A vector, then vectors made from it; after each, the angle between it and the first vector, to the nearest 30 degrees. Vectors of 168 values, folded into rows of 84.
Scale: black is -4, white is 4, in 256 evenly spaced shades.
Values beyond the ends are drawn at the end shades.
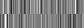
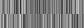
120 degrees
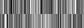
30 degrees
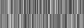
90 degrees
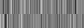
150 degrees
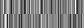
30 degrees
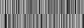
120 degrees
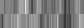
90 degrees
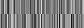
120 degrees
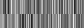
120 degrees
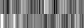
120 degrees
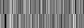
120 degrees
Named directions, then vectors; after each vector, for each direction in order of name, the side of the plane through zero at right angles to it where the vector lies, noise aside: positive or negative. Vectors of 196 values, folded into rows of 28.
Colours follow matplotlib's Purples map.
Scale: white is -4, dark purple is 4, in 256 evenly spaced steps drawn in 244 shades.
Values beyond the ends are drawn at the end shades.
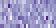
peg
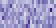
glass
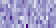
positive, negative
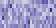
positive, positive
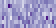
positive, positive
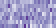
positive, positive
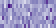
positive, positive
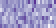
negative, positive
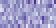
negative, positive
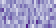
positive, negative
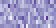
negative, positive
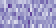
positive, positive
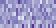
negative, negative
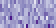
positive, negative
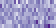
positive, negative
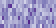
positive, positive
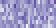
negative, positive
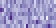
positive, negative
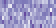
negative, negative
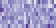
positive, negative
